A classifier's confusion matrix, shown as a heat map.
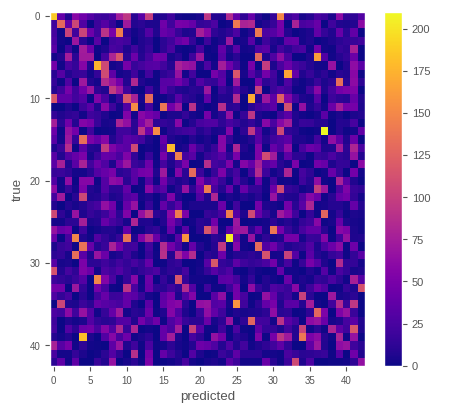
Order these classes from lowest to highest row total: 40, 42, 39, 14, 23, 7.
42, 23, 40, 7, 14, 39
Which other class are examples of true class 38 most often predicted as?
41
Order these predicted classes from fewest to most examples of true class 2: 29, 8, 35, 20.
35, 29, 8, 20
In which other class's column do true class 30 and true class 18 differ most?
22
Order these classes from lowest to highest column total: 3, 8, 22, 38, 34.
38, 34, 22, 3, 8
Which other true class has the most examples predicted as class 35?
23
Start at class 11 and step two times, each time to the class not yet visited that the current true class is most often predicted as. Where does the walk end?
4
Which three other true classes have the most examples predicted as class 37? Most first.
14, 24, 21
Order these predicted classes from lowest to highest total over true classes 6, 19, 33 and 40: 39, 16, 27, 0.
16, 39, 27, 0
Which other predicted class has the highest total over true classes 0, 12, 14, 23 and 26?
31
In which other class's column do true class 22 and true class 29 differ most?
3
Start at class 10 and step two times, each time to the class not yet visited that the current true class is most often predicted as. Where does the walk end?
24
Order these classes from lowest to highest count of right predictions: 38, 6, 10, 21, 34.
38, 34, 10, 21, 6
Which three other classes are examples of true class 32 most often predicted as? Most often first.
6, 17, 41
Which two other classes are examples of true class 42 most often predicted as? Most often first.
33, 8
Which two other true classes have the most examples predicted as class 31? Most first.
0, 10
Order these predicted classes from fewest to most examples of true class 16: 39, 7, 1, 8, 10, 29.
29, 1, 10, 8, 39, 7
